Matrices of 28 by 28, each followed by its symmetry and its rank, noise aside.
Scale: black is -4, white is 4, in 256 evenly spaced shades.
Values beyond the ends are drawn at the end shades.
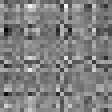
antisymmetric, rank two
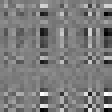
no symmetry, rank one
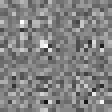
symmetric, rank three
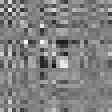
symmetric, rank two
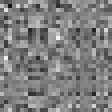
no symmetry, rank three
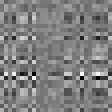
no symmetry, rank one
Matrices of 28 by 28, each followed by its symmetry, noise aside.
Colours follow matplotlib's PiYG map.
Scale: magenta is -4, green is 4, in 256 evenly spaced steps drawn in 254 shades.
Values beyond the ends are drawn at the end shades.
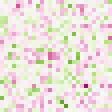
mirrored top to bottom.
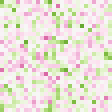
mirrored top to bottom.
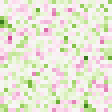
symmetric across the other diagonal.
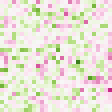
no symmetry.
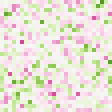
antisymmetric.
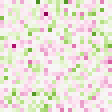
symmetric.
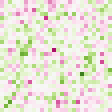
same after a half turn.
